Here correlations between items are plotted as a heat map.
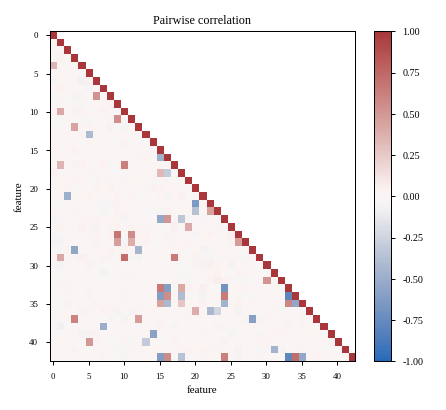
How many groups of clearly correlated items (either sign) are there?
14
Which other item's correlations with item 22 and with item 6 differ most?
20
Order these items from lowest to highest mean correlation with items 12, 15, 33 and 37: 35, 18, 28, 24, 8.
24, 28, 8, 18, 35
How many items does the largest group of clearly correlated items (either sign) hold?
8
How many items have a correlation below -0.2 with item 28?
3
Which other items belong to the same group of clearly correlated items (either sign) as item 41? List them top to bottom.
31
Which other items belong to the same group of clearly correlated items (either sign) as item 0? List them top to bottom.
4
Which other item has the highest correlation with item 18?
33
